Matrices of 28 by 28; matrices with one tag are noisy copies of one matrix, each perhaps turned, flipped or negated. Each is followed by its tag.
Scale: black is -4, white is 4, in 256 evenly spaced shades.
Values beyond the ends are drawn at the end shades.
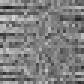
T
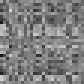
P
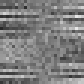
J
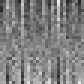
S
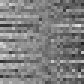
S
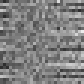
T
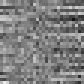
T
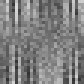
J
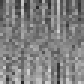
S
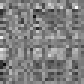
P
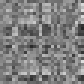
P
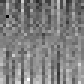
S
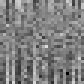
T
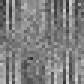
J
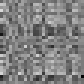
P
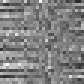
T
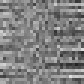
T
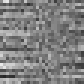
T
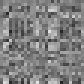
P
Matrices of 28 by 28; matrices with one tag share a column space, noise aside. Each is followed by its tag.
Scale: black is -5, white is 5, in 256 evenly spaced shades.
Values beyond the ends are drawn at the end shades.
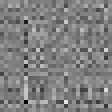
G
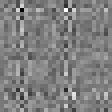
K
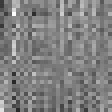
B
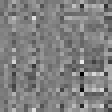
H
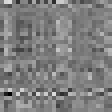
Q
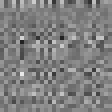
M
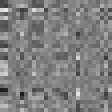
K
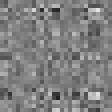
K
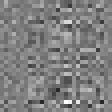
G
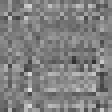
H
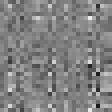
H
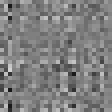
H
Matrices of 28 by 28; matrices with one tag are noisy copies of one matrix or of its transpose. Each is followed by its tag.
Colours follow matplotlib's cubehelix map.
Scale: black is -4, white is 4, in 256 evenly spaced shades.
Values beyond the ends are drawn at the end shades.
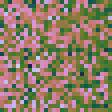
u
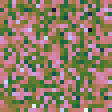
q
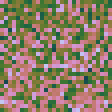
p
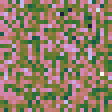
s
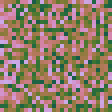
s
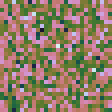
q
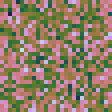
q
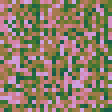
s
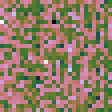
s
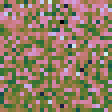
u
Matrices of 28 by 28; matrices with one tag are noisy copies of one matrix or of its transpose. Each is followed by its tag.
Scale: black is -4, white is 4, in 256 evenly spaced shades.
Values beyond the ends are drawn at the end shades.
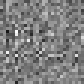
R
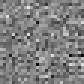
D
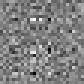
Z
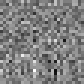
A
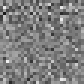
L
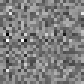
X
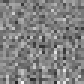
D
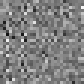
X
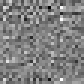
L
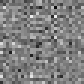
R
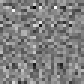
X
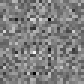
Z
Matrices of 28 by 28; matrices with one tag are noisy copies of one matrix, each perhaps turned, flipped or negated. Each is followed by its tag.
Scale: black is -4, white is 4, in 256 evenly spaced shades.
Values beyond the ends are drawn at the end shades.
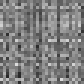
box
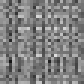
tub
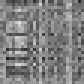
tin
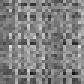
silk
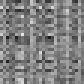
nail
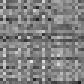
box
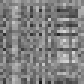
tin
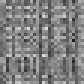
tub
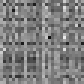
box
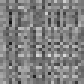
tub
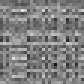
tub
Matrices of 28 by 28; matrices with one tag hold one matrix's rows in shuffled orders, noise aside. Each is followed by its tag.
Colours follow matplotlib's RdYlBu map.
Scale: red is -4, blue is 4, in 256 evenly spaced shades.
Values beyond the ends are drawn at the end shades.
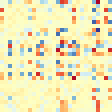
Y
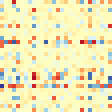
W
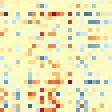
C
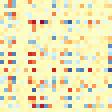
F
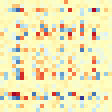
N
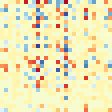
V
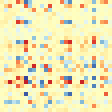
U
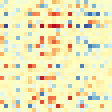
C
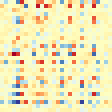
N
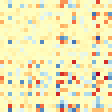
Y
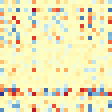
W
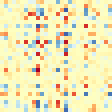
V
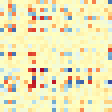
F
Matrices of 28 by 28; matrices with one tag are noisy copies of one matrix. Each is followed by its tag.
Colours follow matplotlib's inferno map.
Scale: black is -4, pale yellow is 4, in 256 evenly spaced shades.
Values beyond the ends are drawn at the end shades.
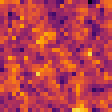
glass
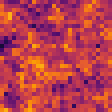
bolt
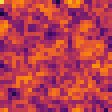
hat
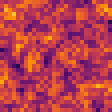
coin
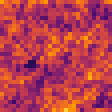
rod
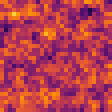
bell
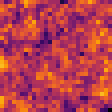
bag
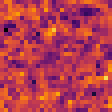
bell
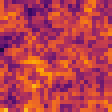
bolt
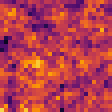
bolt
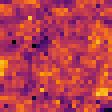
bag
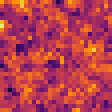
hat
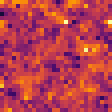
hat
